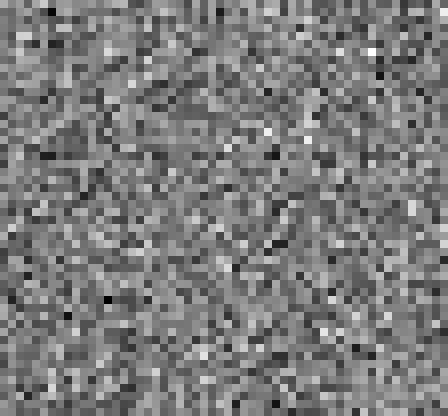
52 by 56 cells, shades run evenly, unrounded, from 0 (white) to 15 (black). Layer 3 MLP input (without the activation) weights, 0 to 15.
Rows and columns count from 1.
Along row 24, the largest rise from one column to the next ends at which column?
20
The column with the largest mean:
11
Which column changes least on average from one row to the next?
23
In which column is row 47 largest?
32
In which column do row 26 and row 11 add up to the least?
17
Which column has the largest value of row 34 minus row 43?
30
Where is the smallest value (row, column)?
7, 47
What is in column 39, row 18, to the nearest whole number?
1
